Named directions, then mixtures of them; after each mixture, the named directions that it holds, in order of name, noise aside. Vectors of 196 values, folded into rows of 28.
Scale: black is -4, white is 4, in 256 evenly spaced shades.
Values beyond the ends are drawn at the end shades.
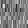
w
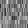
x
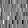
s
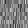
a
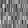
s, w, x.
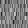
a, s.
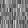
a, w, x.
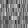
x.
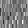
s.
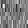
w.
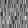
a, s, x.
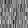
a, s, w.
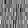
a, w.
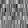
a, w, x.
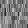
x.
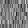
a, s.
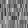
x.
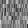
w, x.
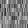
x.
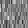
s, w, x.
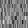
a, s, x.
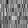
x.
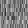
a, s, x.
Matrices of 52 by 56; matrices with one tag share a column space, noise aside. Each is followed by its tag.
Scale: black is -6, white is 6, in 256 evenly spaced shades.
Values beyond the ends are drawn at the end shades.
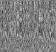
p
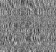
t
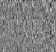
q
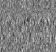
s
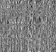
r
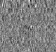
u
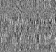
s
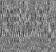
p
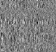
s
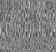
p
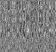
p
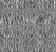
r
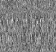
s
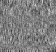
t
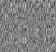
u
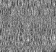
t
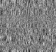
t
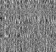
r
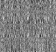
r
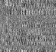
t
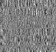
t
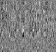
p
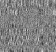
t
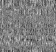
t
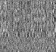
p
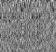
q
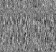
s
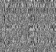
u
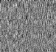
q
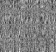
r
